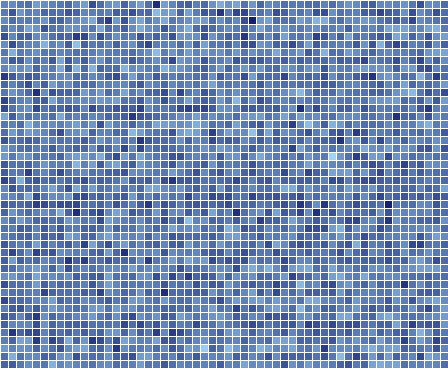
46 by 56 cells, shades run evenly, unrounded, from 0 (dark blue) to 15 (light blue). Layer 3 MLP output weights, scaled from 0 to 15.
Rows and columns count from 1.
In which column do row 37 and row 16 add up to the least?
13
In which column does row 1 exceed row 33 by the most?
11
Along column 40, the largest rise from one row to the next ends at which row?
3
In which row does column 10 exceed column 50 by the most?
6
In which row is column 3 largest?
23
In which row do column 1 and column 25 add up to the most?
15
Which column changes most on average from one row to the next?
32
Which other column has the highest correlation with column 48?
33
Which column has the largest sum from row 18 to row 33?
42
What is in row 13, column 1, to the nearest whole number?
3
